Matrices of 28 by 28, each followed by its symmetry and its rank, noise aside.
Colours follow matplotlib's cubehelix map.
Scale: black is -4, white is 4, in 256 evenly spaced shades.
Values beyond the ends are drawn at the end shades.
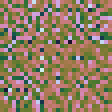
antisymmetric, rank six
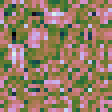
symmetric, rank four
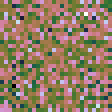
antisymmetric, rank eight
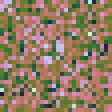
symmetric, rank eight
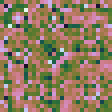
symmetric, rank four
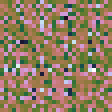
antisymmetric, rank six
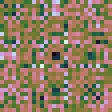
symmetric, rank four
